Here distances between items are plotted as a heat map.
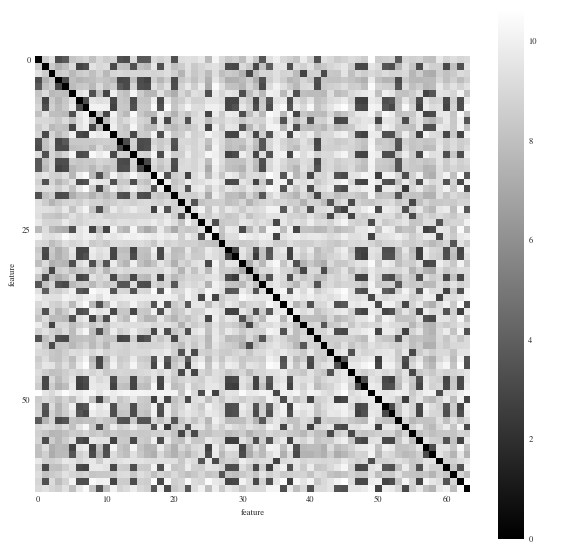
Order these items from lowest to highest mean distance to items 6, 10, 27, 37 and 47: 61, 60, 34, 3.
60, 34, 61, 3
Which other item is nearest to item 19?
54
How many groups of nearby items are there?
8
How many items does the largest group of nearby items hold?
18
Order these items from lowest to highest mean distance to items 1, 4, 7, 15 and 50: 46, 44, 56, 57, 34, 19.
56, 34, 44, 19, 57, 46
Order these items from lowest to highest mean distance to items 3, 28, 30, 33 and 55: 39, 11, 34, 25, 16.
16, 25, 11, 34, 39
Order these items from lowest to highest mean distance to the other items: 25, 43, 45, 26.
25, 45, 43, 26
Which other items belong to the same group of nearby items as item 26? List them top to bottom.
24, 35, 49, 59
